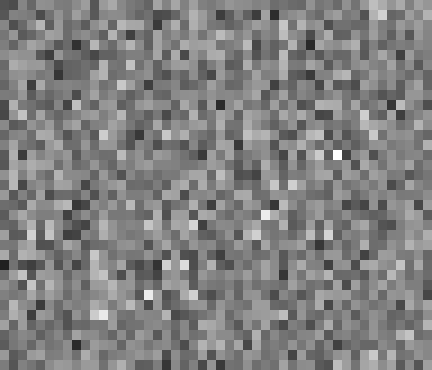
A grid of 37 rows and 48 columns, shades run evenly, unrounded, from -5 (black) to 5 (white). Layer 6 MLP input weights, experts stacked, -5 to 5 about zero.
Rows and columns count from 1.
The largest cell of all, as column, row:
38, 16
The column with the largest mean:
12
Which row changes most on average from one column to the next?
27
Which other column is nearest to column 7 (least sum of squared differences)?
26
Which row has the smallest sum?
6
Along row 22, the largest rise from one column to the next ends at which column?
30
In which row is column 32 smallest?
28
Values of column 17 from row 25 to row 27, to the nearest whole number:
-2 1 -1
